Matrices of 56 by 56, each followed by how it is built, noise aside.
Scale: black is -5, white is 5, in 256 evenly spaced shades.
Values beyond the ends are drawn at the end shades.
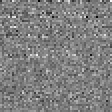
uneven rows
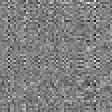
low rank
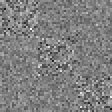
block diagonal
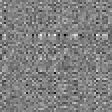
low rank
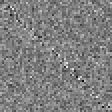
banded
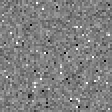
sparse
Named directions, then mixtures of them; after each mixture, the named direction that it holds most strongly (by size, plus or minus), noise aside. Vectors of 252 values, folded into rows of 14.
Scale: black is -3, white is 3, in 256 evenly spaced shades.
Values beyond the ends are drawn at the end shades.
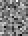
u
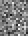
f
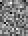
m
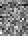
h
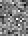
f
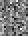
u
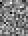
m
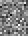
f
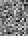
f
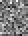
u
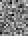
m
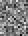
u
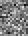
h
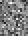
m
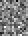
u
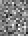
f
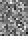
f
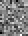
u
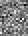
h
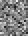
u
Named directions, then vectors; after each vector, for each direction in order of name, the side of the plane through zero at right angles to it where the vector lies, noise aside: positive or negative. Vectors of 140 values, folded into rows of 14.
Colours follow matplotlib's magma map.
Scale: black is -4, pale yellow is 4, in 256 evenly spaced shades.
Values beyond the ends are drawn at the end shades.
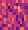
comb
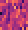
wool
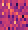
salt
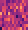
positive, negative, negative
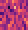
positive, negative, positive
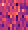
positive, positive, positive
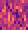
positive, negative, negative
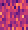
negative, negative, negative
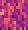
positive, positive, negative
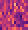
positive, negative, negative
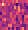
positive, positive, positive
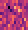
positive, negative, positive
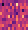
negative, negative, negative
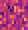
positive, negative, positive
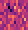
positive, negative, positive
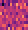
negative, negative, negative
